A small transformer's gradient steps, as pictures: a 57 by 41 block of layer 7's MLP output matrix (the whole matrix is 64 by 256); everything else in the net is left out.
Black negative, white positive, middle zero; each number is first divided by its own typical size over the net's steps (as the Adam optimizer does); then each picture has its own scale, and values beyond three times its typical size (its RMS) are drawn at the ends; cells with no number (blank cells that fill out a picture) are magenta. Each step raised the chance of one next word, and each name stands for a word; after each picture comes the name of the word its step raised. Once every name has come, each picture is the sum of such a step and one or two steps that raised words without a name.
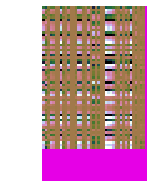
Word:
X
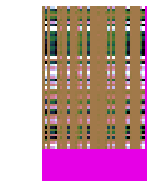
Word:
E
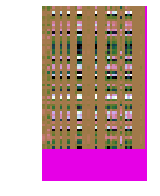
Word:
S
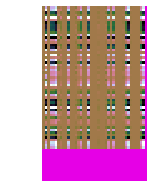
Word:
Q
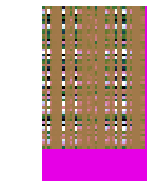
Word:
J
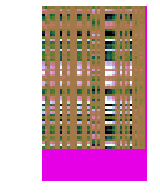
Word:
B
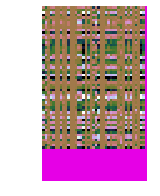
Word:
S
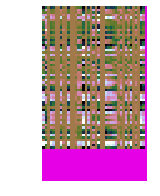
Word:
Q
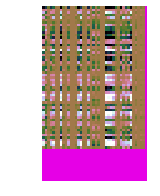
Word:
Q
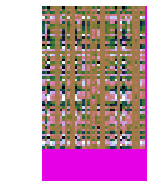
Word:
Q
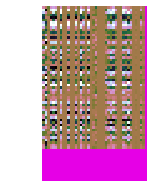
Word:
J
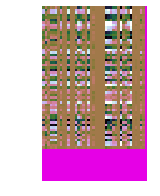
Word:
J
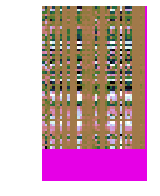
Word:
X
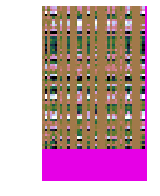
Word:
S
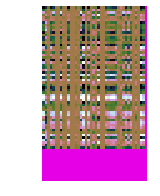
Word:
S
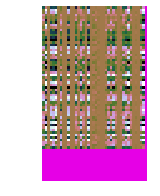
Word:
J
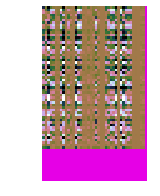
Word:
J
